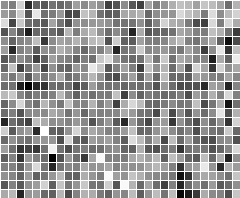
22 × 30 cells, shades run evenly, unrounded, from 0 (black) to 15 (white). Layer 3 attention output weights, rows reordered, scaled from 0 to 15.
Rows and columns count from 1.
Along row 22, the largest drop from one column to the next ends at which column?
23
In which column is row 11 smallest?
16
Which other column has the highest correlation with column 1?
29
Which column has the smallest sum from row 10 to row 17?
4
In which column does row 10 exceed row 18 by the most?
7
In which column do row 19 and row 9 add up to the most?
26
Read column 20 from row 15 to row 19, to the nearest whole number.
9 10 5 11 11
